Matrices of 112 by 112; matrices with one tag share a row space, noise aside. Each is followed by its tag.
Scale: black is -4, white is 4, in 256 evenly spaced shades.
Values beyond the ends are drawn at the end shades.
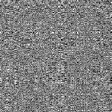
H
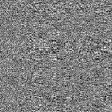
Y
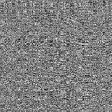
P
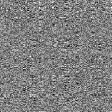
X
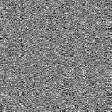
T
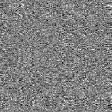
T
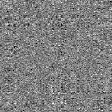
H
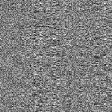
Y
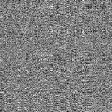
P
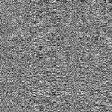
Y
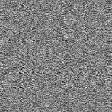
T
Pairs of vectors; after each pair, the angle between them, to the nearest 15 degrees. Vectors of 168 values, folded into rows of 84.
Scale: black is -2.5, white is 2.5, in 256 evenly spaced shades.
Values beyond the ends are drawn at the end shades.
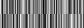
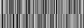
30 degrees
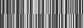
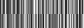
30 degrees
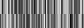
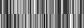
165 degrees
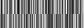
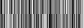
60 degrees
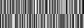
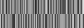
165 degrees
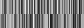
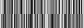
60 degrees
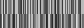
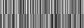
30 degrees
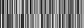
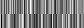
135 degrees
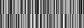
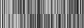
105 degrees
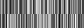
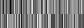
45 degrees
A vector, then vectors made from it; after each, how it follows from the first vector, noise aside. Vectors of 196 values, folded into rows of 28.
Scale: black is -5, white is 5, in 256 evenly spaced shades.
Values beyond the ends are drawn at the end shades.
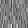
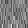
copied.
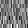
scaled up.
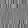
wrapped around, partly zeroed.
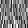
scaled up.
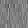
wrapped around, negated, shrunk.
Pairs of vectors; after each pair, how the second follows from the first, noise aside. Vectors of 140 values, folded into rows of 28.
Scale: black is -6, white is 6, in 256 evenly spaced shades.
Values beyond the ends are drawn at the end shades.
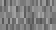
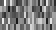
negated, scaled up.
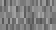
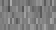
negated, partly zeroed.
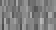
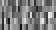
scaled up.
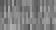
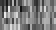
scaled up.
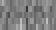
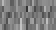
copied.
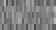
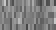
copied.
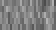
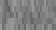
reversed, negated, shrunk.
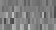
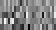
negated, scaled up.
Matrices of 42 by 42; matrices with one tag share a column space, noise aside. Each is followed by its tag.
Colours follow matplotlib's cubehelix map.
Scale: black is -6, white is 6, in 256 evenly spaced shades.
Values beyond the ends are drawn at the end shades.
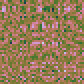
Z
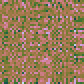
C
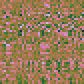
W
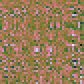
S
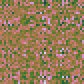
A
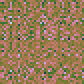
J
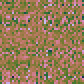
A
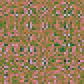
S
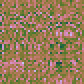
W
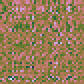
Z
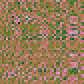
J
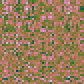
Z
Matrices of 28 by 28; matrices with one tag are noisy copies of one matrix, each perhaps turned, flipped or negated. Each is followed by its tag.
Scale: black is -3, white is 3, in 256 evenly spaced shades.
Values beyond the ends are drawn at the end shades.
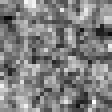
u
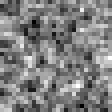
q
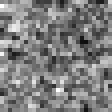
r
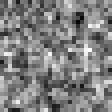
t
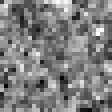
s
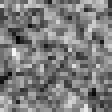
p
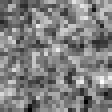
u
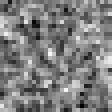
q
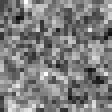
p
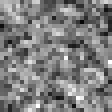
p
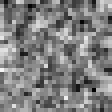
q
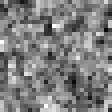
s
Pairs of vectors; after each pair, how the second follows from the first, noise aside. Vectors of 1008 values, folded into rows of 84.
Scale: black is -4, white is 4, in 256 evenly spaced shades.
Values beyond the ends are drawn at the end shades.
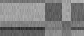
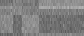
reversed, negated, shrunk.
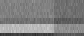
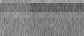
reversed, negated, shrunk.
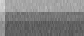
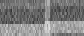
wrapped around.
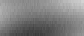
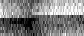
wrapped around, negated, scaled up.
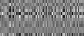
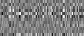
negated.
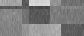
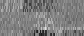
reversed, negated, partly zeroed.
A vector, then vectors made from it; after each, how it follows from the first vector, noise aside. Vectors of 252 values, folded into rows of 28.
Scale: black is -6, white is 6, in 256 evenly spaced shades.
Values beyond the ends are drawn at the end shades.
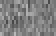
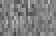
negated.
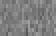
reversed, shrunk.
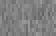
reversed, shrunk.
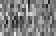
scaled up.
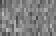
wrapped around.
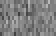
negated.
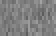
reversed, shrunk.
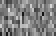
wrapped around, scaled up.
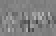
reversed, negated, partly zeroed.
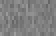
shrunk.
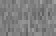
reversed, shrunk.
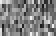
wrapped around, scaled up.
